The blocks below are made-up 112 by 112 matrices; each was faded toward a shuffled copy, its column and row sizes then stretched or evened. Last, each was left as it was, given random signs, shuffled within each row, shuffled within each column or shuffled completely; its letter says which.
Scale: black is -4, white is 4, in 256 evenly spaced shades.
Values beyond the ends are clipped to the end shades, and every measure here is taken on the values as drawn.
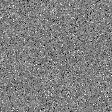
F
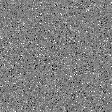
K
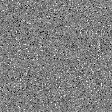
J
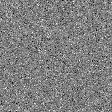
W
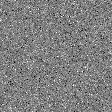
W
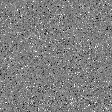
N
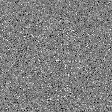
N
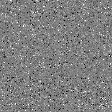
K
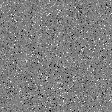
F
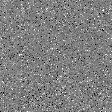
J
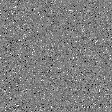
K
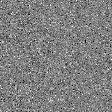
J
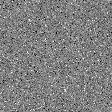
W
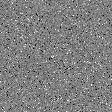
W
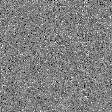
K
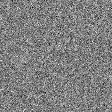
N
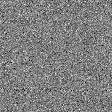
N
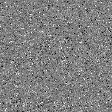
K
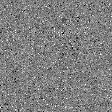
K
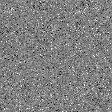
K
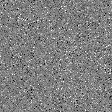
F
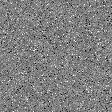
W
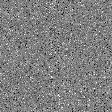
F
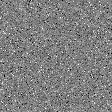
W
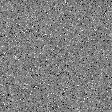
N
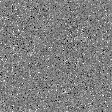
F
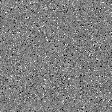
K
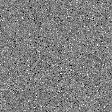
K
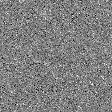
N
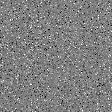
F
